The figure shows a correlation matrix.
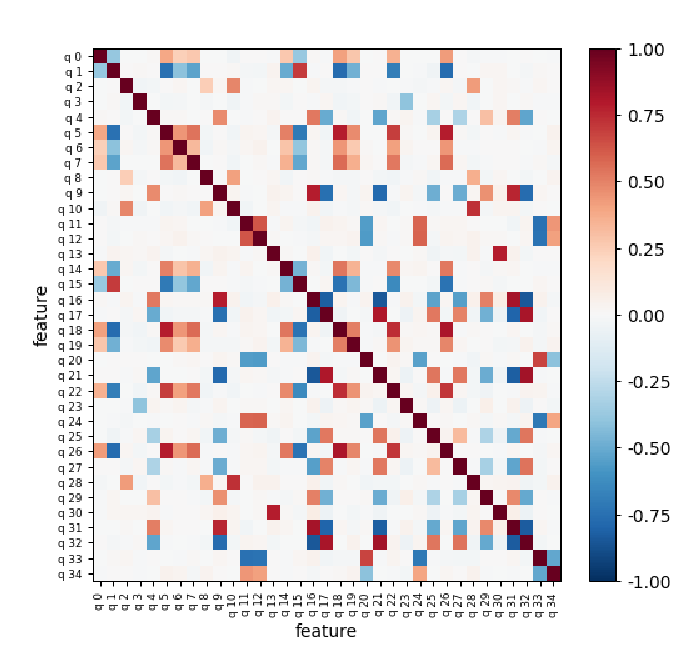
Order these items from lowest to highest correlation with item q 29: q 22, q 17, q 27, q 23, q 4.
q 17, q 27, q 22, q 23, q 4
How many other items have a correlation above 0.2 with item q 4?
4
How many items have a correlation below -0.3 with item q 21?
5
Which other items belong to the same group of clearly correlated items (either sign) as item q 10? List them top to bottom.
q 2, q 8, q 28
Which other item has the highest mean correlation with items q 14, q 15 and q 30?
q 13
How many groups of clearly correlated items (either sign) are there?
6
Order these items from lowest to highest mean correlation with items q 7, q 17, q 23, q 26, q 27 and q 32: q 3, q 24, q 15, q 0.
q 15, q 3, q 24, q 0
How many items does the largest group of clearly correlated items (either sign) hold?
11
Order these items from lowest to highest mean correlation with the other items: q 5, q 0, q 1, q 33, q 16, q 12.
q 1, q 33, q 16, q 12, q 0, q 5
